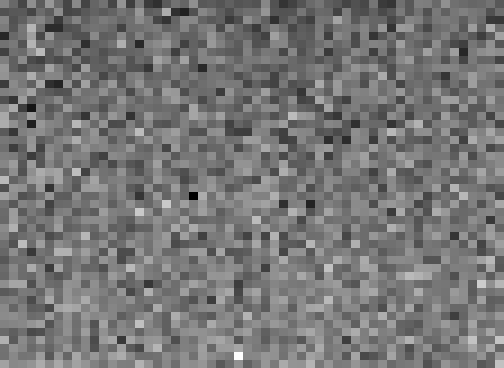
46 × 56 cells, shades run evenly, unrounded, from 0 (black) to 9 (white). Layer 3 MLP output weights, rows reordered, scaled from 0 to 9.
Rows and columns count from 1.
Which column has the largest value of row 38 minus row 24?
6
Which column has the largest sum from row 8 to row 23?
1
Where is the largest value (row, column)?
45, 27
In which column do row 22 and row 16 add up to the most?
9
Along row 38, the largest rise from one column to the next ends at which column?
25
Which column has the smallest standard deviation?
49
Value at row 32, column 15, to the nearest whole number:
3
